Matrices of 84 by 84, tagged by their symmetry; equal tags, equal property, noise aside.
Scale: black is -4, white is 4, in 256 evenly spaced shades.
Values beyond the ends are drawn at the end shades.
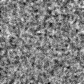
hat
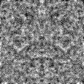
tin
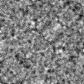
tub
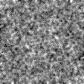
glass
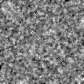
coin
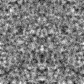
tin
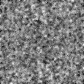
glass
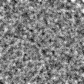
tub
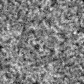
tub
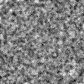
coin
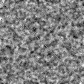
glass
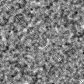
coin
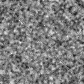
tub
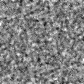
glass
